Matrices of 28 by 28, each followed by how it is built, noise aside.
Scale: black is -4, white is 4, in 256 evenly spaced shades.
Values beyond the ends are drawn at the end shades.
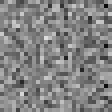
repeating rows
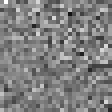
upper triangular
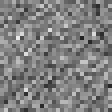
Hankel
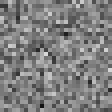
noise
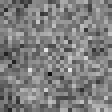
smooth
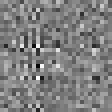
low rank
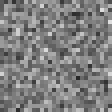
repeating rows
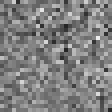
upper triangular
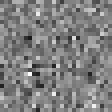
low rank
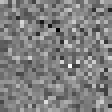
upper triangular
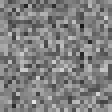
noise
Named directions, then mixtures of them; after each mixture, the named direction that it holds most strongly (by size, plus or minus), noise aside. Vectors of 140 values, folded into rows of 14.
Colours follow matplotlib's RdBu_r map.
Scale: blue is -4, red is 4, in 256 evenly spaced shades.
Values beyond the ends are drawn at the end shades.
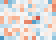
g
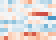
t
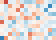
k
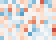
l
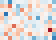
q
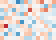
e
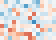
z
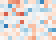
e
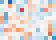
q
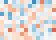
l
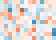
l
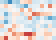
t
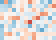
g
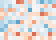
e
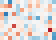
q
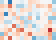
q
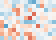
z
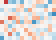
g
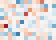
e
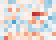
t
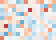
e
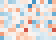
l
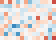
q
